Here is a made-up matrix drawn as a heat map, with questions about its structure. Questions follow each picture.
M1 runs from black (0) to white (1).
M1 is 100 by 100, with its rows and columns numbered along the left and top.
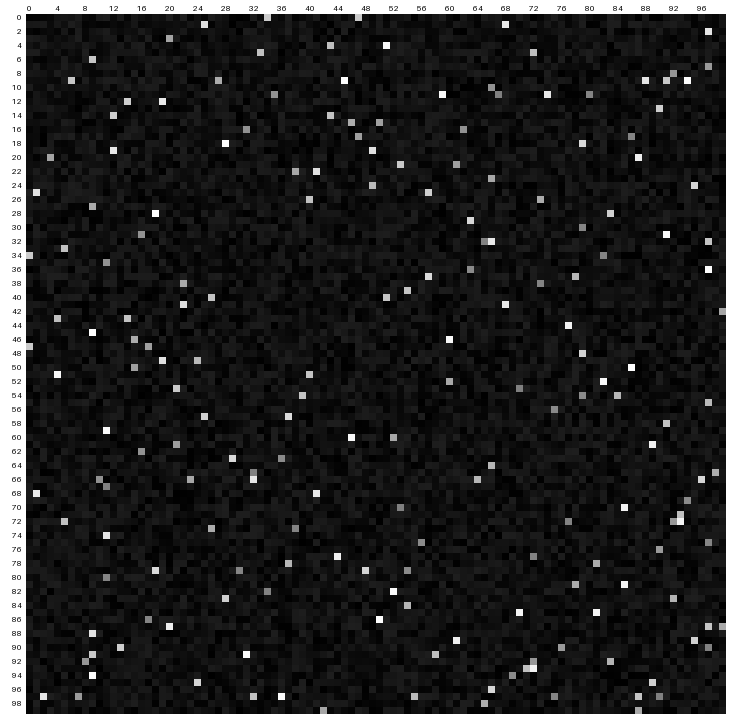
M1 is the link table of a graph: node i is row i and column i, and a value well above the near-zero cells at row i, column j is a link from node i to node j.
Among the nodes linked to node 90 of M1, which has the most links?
node 97
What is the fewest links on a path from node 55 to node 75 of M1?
2
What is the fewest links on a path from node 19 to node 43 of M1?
3
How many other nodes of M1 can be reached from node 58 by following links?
11
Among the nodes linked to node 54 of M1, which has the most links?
node 79
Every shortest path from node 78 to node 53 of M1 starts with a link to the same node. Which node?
node 81
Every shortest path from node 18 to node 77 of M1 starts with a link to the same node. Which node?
node 28
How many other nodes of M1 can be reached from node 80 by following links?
5
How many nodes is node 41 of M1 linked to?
2
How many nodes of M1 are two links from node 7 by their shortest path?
7
